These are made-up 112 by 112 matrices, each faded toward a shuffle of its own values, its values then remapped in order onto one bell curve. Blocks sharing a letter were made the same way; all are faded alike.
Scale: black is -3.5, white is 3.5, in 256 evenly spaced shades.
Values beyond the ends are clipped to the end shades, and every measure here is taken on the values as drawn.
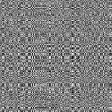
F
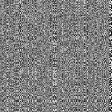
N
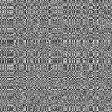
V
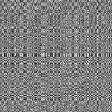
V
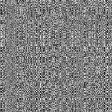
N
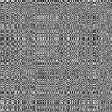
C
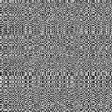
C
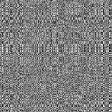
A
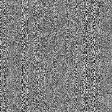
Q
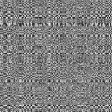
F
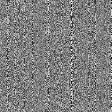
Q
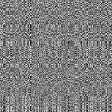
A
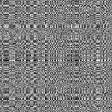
V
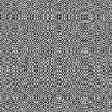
C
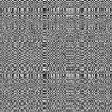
V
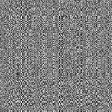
A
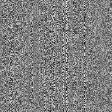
Q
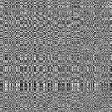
C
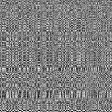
C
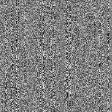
Q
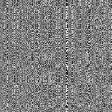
N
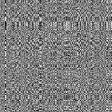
A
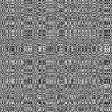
C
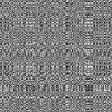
F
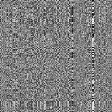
N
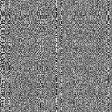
N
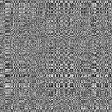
F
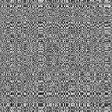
F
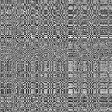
V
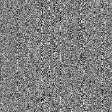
Q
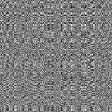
A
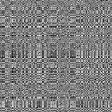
V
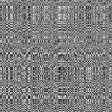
C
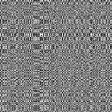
C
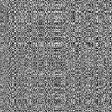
A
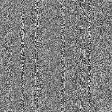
Q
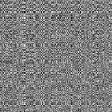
A
